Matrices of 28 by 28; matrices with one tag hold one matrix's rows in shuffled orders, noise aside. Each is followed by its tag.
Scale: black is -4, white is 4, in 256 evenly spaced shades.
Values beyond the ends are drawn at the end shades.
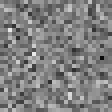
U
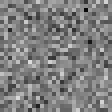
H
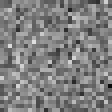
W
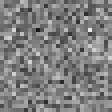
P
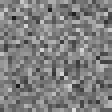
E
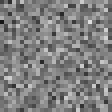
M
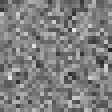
W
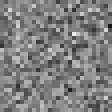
W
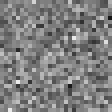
W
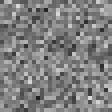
P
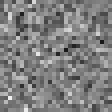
U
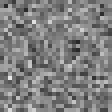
U
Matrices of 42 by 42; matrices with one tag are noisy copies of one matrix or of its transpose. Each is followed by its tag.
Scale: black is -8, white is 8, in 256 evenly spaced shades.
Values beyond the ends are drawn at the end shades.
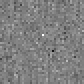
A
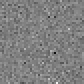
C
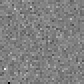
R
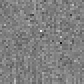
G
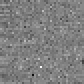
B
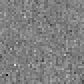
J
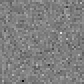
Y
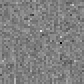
G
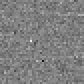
G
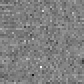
B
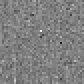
G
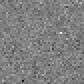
Y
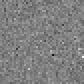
C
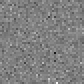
C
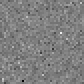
Y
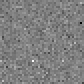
Y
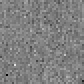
J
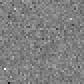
R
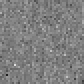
J
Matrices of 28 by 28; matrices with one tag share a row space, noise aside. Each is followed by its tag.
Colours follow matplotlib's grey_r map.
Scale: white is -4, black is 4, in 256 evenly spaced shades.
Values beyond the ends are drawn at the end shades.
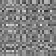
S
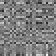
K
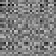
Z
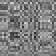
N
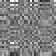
N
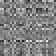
K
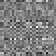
K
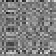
S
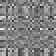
Z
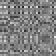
N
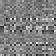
K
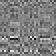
N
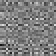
Z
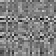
Z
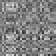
S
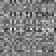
K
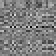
K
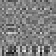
S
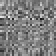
Z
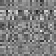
Z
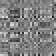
N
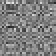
S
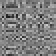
S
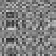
S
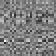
K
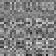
K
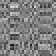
N
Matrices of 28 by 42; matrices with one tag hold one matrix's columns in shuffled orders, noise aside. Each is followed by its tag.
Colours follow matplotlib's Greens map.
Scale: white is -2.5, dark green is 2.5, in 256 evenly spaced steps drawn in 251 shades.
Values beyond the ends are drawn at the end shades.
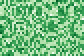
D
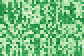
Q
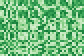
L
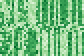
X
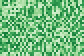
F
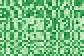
L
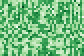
Q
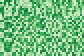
F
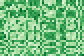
L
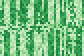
X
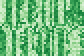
X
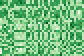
L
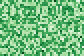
D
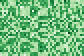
F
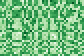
L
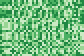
L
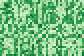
Q
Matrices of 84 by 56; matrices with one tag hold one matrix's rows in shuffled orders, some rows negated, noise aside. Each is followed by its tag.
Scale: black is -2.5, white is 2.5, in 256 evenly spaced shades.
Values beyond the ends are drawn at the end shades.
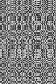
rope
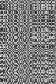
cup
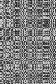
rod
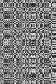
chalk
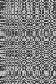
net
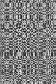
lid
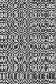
cup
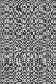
lid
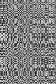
cup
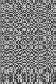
lid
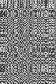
cup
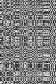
rod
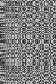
net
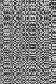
chalk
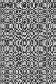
lid
